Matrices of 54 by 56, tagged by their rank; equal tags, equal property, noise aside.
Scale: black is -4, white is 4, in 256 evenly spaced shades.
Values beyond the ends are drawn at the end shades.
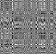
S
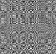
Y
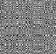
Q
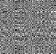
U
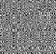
U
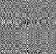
Y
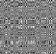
Y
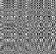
S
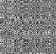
Q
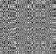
S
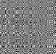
Y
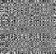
Q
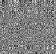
U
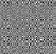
S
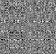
U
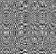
Y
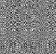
U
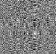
U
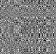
U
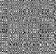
Q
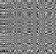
S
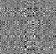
Q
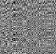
U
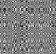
Y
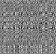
Y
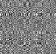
Y
